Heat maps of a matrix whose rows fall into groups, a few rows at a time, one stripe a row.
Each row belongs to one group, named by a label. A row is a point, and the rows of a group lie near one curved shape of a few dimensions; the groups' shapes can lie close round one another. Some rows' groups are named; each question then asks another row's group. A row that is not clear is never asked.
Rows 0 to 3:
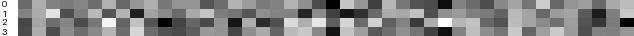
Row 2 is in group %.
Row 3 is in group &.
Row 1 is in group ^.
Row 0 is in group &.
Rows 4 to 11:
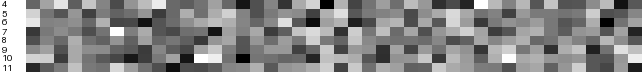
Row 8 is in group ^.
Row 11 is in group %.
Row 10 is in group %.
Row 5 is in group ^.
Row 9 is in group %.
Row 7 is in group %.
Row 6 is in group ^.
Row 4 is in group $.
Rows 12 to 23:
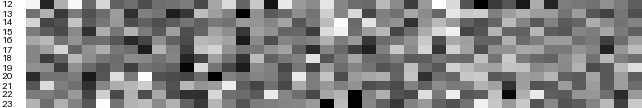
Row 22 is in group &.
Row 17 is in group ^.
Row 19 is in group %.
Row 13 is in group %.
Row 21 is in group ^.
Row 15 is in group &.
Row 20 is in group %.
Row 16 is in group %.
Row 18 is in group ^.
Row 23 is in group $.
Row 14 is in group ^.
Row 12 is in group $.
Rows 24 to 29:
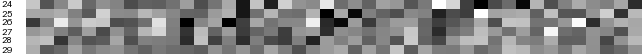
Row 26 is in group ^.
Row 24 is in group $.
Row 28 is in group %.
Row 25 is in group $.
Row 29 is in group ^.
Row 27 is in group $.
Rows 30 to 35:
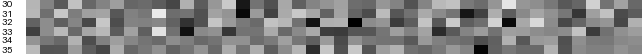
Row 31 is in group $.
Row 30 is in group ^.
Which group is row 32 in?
&
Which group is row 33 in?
^
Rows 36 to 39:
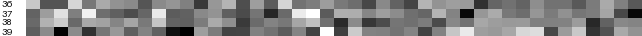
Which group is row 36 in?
$
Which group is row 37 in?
$
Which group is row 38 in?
^
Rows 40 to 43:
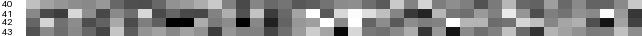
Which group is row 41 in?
^
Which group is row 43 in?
&
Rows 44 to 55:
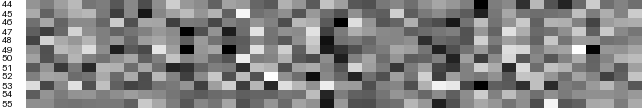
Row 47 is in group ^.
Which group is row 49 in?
^
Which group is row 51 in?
&
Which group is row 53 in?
$
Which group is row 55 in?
$
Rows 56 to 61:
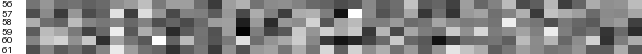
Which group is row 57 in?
&
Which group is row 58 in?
^
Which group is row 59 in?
%
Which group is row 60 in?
&
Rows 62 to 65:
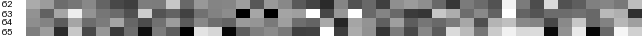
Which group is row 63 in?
^
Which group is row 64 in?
%
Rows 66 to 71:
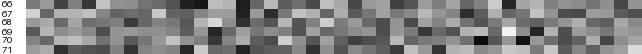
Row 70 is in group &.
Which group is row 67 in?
$
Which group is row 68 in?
%
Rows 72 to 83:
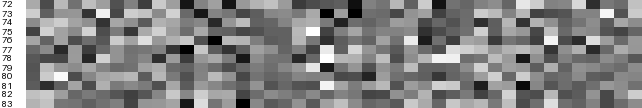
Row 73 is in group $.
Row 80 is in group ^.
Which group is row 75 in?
$
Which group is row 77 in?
%
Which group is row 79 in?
$
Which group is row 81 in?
&
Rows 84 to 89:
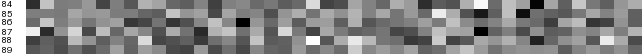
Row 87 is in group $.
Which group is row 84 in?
$
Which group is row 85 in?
&
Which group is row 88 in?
^
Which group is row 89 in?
%
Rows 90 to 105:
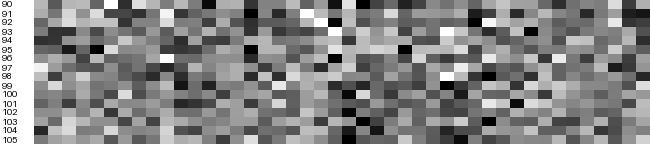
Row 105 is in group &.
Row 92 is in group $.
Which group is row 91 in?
$
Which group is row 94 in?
%
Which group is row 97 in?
^
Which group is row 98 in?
$
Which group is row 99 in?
&
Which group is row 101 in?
&
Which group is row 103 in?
&
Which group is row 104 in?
^
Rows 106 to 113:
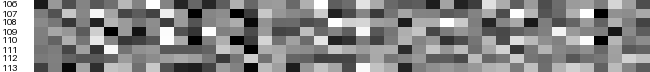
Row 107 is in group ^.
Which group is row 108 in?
&
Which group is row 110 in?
^
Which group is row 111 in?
&
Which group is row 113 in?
&
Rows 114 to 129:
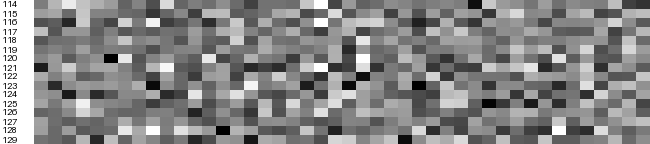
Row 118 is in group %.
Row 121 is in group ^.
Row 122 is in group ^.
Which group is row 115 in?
%
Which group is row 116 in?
^
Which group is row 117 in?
^
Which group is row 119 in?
%
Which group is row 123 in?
%
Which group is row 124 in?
^
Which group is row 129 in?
&
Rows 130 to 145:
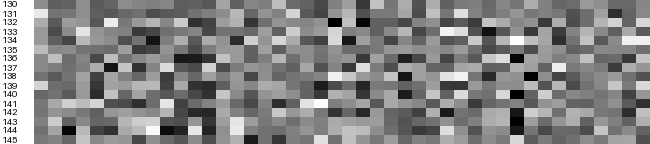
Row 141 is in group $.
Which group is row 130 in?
^
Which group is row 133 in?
$
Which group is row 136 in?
&
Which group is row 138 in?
&
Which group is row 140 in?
&
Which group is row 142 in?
&
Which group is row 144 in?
^
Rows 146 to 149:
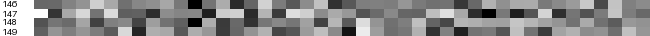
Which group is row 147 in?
$
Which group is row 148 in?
%
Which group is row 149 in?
&
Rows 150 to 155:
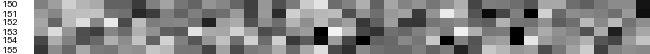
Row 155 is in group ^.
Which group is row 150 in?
$
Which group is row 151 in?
$
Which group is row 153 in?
^
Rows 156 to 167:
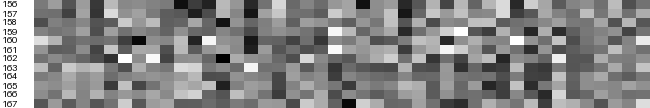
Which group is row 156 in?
&
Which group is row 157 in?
&
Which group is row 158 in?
%
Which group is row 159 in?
&
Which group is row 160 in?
%
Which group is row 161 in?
&
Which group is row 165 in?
&
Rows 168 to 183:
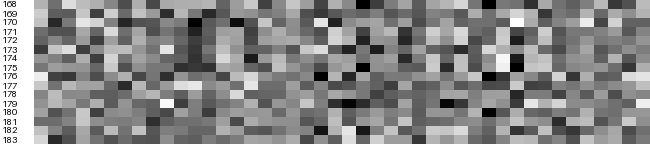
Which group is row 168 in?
&
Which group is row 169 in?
$
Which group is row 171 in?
&
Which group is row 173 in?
^
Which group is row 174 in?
&
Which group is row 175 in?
&
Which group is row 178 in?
^
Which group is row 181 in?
%
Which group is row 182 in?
&
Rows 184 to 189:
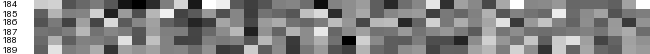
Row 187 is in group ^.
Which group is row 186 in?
&
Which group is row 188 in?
&
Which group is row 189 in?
$
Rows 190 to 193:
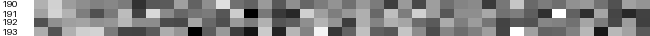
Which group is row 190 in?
%
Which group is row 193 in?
^
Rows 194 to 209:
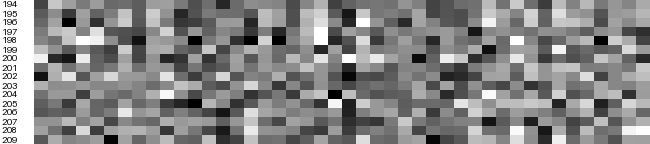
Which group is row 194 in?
$
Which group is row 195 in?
&
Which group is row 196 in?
&
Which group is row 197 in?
$
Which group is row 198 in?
^
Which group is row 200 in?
^
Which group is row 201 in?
&
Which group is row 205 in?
%
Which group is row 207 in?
&
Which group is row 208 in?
$
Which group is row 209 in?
$
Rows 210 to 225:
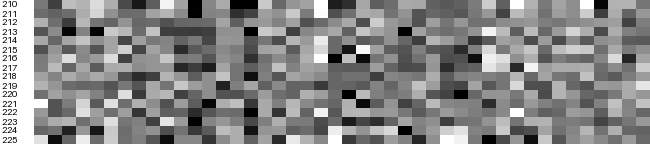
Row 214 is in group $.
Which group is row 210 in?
^
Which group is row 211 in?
^
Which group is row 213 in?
&
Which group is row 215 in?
&
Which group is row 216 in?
$
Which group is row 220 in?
&
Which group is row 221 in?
$
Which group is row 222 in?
^
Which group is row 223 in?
^
